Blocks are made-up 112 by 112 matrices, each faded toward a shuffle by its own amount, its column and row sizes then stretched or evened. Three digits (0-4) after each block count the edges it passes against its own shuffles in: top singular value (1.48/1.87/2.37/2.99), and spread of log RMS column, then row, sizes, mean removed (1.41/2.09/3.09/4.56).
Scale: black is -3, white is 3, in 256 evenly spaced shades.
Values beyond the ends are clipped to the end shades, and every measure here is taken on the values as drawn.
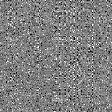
3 2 0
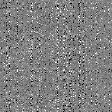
1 3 1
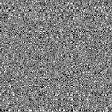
3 1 2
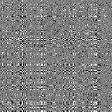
4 3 3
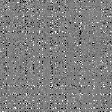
1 3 3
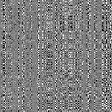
4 4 1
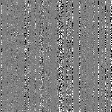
3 4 1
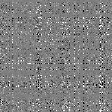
1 3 3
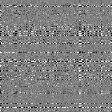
4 2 4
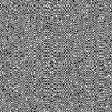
4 2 1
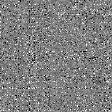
0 2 2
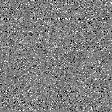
2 0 2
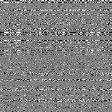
3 0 4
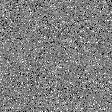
0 0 1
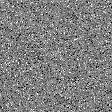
0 0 0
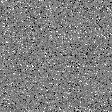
0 0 1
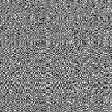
4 0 2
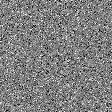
0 0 0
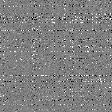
1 2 3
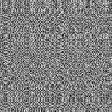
4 2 0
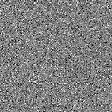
2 0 0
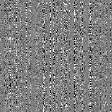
2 4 1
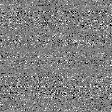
1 1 3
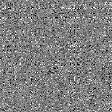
2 2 2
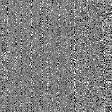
2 3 0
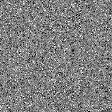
1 1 0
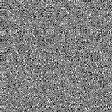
3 0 1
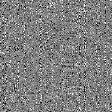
2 3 0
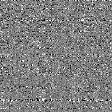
2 1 3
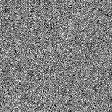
2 0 0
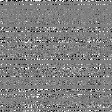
1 2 4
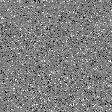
0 0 1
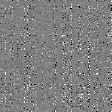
0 3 2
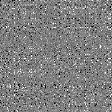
2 2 2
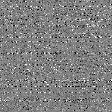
2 0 3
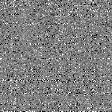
1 1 3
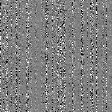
0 4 0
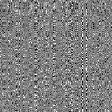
4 3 0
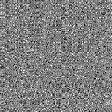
3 0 1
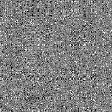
3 2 1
